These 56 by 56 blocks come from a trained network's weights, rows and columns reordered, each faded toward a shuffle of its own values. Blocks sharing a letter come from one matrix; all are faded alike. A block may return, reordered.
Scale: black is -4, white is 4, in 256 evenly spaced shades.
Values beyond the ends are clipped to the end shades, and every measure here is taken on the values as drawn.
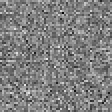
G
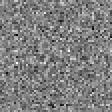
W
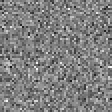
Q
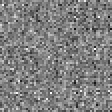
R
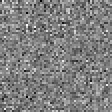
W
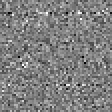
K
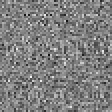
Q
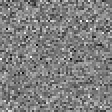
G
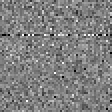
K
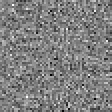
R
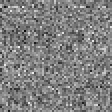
Q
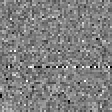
K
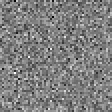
W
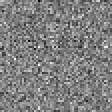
Q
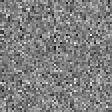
W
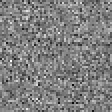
W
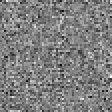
W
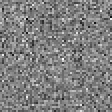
R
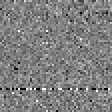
K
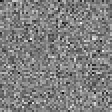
G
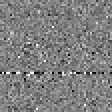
K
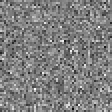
Q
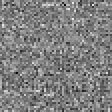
G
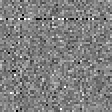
K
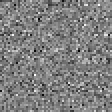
G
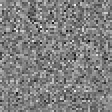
W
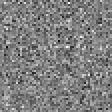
R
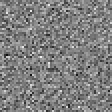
W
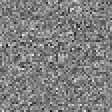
G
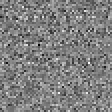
G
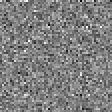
R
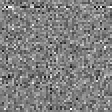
K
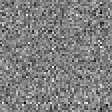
R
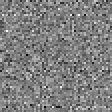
G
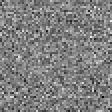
G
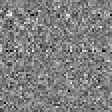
K
